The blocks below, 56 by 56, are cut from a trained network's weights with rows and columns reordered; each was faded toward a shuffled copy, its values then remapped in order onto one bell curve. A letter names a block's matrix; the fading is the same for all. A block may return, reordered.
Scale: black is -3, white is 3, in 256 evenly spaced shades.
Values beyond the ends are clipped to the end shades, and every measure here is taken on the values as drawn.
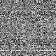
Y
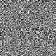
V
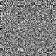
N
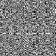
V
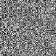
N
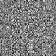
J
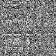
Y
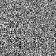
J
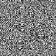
N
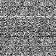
Y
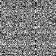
Y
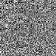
V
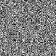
J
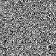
N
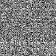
Y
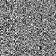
J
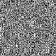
J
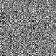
N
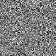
J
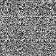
Y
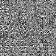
Y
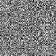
N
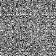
Y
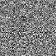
N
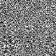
V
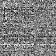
Y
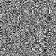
J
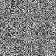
J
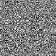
V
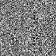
N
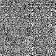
Y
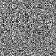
J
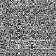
Y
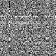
Y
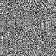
N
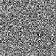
V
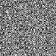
N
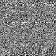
V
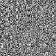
J
